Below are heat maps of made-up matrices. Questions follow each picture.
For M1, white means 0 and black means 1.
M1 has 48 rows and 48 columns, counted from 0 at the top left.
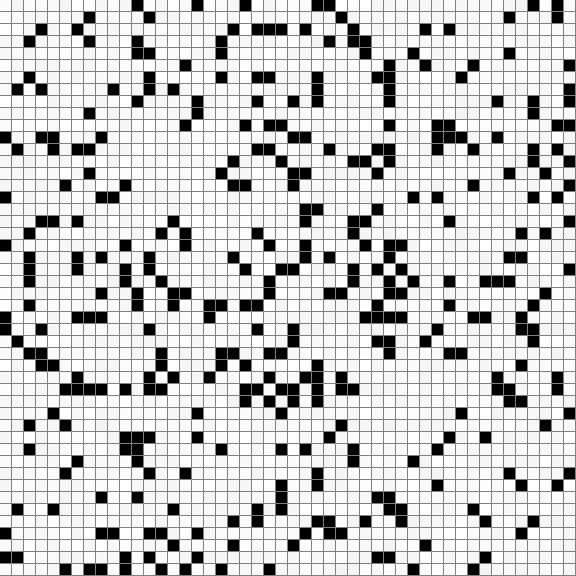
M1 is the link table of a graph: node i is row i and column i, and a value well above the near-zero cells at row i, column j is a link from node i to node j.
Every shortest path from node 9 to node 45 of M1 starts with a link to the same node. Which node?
node 7
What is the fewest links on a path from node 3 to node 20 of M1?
2
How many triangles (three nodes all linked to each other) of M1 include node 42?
2
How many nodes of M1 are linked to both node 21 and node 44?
5
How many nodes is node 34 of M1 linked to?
5
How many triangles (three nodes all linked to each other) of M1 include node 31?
8
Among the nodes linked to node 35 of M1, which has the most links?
node 2
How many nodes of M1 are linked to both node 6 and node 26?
2
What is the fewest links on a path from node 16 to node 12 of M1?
2
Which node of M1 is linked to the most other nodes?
node 32
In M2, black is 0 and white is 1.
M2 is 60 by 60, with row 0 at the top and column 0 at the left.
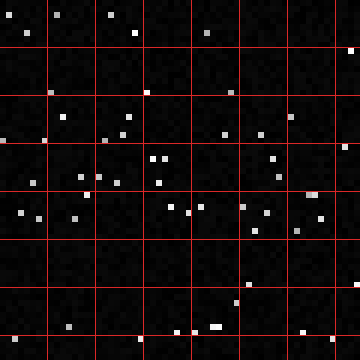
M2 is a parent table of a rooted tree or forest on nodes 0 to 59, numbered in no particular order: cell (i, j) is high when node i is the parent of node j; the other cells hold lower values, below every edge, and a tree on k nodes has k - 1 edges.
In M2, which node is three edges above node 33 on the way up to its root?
30
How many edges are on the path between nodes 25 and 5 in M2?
3
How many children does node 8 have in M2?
1
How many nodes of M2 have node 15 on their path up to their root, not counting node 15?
7
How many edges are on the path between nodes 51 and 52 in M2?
2
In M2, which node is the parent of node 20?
22
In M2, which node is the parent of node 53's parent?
54
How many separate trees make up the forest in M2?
5
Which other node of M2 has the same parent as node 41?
59
